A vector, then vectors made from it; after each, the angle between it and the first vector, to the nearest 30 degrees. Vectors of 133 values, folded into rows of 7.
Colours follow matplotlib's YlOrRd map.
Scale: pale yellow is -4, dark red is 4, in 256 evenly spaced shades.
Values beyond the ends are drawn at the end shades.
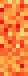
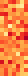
120 degrees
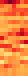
120 degrees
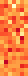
60 degrees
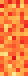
120 degrees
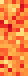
60 degrees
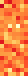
120 degrees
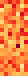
150 degrees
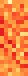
60 degrees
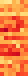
60 degrees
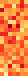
30 degrees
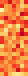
150 degrees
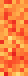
120 degrees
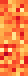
90 degrees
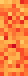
90 degrees
